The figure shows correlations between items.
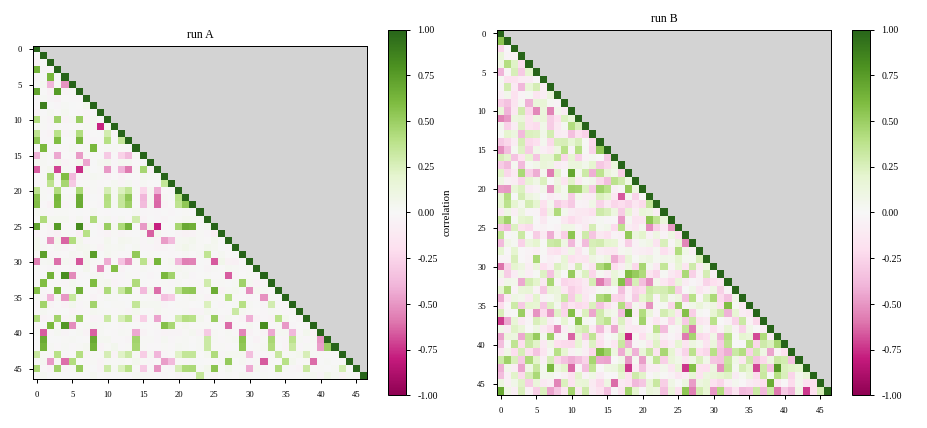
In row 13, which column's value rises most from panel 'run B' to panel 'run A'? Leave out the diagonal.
3
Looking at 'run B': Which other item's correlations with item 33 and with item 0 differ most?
46
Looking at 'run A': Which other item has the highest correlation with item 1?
8
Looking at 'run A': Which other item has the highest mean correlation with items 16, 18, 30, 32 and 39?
4
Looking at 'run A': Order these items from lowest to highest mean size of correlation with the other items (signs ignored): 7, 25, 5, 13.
7, 5, 13, 25
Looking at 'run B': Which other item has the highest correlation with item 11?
37
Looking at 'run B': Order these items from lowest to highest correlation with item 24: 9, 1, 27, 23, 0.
9, 27, 23, 0, 1
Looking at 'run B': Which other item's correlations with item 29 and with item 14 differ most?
41
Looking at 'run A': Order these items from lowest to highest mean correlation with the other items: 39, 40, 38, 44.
40, 44, 39, 38
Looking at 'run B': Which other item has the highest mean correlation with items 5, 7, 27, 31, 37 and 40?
39
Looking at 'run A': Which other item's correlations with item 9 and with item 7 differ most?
11
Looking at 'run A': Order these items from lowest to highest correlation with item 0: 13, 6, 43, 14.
14, 43, 13, 6
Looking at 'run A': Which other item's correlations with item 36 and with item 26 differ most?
16
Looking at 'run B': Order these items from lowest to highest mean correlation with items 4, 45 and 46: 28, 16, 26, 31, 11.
16, 11, 31, 28, 26
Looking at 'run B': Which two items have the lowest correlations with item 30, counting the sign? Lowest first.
0, 46
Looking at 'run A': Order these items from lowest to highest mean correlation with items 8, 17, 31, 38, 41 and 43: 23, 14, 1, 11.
23, 11, 14, 1
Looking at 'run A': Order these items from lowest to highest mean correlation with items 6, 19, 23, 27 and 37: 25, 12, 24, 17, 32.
17, 32, 24, 12, 25
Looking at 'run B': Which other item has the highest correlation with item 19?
31
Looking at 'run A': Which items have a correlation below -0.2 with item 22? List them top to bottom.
15, 17, 30
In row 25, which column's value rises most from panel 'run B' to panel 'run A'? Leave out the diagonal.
21
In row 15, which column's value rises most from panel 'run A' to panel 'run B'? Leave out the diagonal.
34
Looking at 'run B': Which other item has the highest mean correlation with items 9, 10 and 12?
18
